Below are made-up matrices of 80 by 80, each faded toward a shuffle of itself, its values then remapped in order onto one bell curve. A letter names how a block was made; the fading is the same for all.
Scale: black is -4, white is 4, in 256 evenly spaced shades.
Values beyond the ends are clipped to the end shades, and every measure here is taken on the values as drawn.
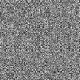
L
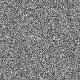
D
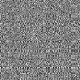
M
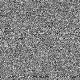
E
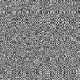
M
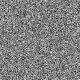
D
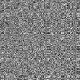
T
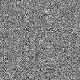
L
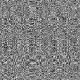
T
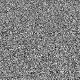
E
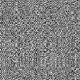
T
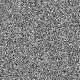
D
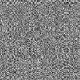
T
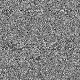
E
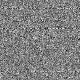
E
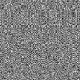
T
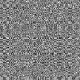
M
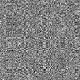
T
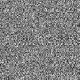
L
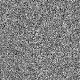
D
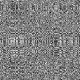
M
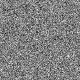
D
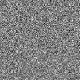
L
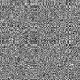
M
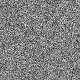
D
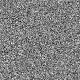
D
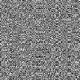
T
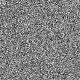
D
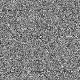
E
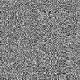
L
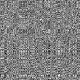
M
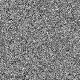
D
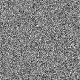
D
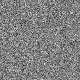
D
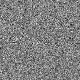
E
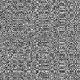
M
